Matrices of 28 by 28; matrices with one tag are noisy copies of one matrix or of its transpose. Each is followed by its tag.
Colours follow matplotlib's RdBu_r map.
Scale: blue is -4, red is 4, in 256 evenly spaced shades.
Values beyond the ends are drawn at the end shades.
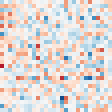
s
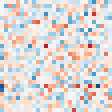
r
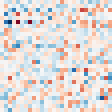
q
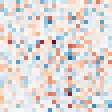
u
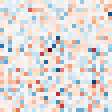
u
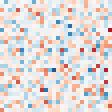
u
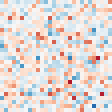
u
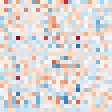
s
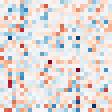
q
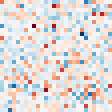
r
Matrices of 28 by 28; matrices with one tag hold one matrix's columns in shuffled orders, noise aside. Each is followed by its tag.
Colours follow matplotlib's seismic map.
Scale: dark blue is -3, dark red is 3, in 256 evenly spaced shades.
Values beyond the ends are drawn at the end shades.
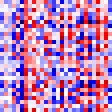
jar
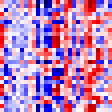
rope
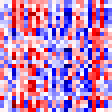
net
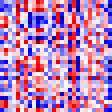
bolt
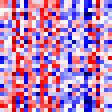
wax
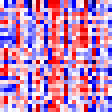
rope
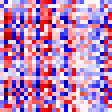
jar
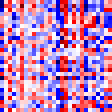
bolt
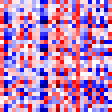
jar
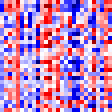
bolt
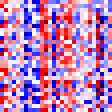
jar
